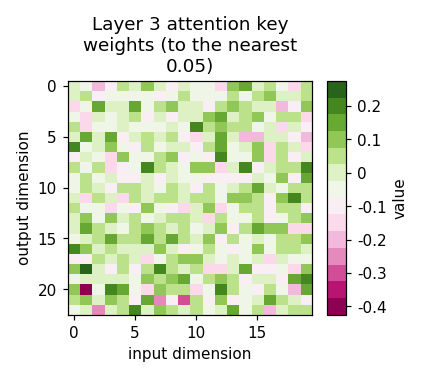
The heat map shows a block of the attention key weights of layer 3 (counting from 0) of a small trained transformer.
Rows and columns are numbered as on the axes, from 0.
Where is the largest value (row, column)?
18, 1
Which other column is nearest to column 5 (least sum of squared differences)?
13
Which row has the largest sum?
15
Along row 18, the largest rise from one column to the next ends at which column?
19
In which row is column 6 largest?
8
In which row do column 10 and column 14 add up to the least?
5
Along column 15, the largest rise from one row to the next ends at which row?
6
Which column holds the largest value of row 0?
14
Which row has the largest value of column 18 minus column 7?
21
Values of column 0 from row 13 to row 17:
0 0 -0.05 0.2 -0.1
